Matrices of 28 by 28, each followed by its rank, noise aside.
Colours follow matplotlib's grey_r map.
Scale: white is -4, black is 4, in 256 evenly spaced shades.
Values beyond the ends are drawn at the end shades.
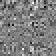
six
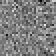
six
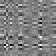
two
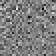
four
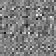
six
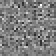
six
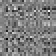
three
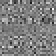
four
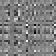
three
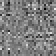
four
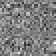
six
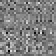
four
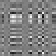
one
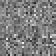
six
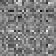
three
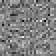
six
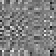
three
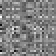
three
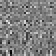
four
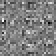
four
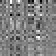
two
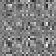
three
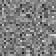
six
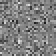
six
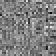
six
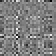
two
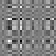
one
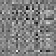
three
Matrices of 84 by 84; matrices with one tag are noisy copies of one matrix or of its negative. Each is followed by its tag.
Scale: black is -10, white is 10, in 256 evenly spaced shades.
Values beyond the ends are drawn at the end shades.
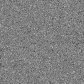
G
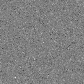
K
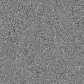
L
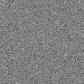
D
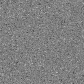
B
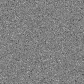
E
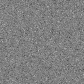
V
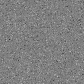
E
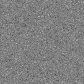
E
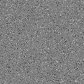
E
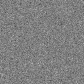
B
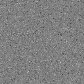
E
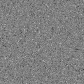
V
